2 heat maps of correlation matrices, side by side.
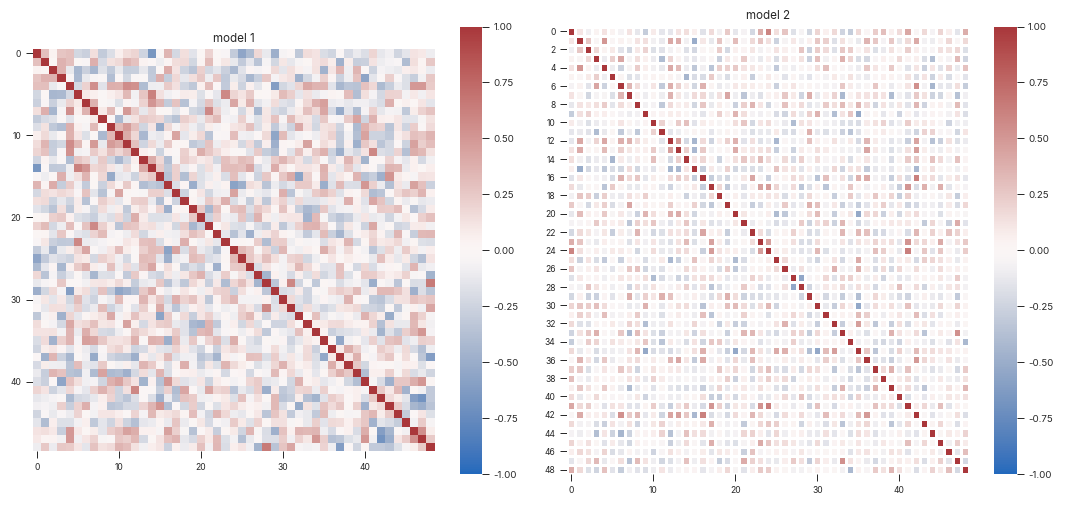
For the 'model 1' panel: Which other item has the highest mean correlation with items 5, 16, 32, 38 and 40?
46
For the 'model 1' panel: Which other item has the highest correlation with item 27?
20
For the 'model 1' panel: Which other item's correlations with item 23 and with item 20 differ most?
5
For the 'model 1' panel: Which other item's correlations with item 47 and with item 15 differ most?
43
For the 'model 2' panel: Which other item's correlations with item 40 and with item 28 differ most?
27
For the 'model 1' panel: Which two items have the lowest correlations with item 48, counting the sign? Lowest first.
37, 27
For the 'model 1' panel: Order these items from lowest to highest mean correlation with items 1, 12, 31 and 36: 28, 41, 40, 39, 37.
37, 40, 39, 28, 41
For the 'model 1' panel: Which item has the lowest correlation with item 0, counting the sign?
14
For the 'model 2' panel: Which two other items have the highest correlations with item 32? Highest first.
35, 26
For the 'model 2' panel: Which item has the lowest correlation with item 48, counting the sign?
34
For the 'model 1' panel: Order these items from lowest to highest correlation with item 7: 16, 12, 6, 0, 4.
16, 0, 12, 6, 4
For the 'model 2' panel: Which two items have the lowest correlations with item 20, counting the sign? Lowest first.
35, 25
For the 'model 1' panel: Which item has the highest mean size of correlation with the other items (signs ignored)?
4
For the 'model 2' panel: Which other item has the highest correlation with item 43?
17
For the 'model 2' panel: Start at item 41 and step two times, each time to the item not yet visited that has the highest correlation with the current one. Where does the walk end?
0
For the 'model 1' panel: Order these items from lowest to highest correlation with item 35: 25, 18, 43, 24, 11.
18, 25, 11, 43, 24
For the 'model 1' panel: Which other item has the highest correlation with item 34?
47
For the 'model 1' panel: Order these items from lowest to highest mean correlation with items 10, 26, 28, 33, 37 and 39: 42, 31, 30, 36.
42, 30, 36, 31
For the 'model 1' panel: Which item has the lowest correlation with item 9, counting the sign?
15
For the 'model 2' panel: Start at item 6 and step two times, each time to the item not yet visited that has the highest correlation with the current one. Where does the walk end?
16
